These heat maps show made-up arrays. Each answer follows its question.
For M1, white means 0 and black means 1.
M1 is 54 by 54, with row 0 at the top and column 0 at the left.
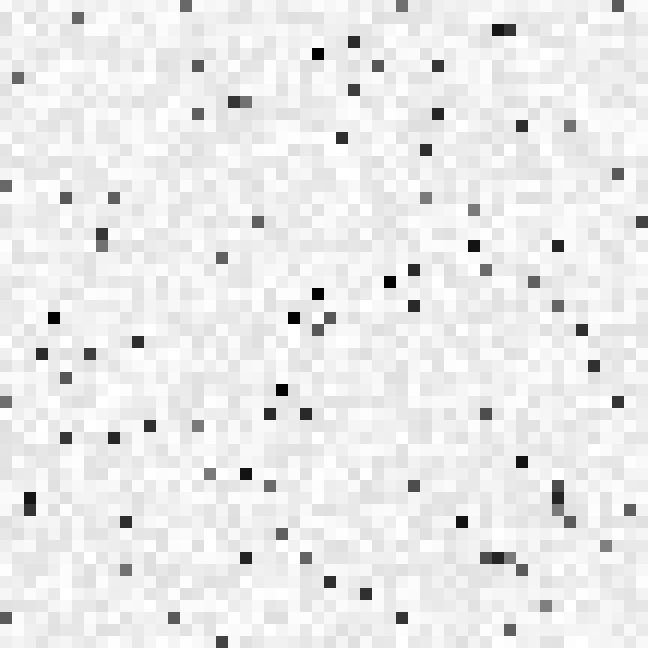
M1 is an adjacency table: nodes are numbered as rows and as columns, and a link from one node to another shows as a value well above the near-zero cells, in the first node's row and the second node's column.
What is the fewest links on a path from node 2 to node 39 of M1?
4
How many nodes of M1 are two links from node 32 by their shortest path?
1
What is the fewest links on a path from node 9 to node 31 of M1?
3
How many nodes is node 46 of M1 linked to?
5
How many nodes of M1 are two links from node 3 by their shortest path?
1
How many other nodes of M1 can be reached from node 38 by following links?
3
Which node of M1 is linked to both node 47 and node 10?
node 43
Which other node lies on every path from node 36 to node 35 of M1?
node 16
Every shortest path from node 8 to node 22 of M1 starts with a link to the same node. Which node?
node 20
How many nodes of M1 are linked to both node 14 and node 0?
1
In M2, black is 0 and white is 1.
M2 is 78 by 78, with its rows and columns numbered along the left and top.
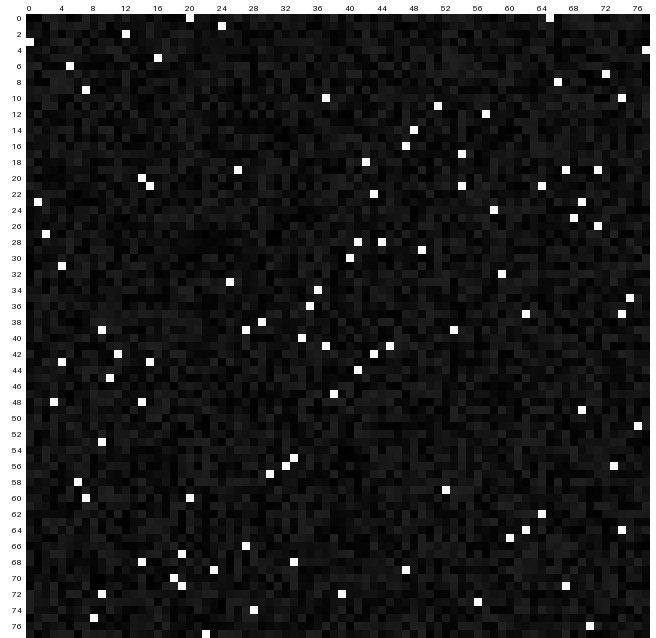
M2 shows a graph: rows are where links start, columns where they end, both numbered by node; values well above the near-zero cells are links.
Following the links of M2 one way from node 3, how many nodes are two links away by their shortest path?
2
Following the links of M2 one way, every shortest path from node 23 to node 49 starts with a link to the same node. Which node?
node 69
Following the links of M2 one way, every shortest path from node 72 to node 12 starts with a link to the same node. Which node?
node 39
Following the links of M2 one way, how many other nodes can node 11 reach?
10
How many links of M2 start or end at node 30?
2
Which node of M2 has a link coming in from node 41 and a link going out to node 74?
node 37
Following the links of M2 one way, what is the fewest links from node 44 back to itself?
5
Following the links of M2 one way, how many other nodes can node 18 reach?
10
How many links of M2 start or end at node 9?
4
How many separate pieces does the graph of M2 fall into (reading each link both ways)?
10
